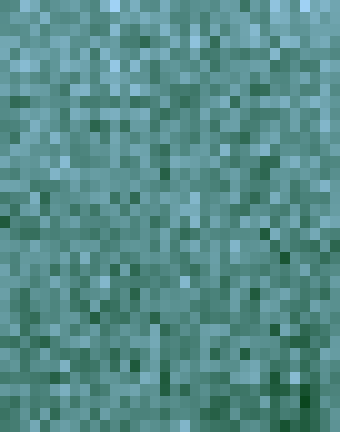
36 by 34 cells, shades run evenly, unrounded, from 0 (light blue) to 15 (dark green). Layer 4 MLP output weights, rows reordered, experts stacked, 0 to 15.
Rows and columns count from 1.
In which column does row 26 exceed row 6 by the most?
12
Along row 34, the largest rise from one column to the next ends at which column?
31
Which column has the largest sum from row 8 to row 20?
26
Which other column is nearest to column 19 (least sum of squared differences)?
18
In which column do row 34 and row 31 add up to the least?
7
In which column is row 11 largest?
10
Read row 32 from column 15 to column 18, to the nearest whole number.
4 5 13 6
